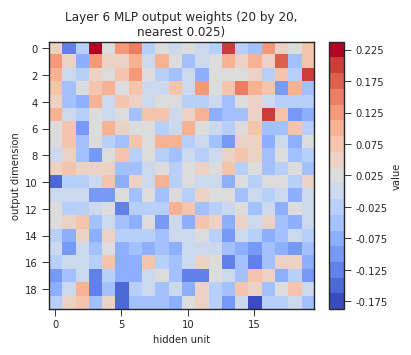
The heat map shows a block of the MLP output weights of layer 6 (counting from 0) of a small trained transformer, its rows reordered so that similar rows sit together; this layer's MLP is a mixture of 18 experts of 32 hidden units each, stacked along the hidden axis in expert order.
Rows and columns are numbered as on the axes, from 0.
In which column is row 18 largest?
2
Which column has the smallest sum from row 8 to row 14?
3
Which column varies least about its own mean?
12
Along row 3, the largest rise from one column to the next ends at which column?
18
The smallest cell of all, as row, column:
19, 15
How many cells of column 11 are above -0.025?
15
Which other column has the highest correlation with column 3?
6
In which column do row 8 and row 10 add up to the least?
0
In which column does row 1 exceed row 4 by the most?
17
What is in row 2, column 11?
-0.075
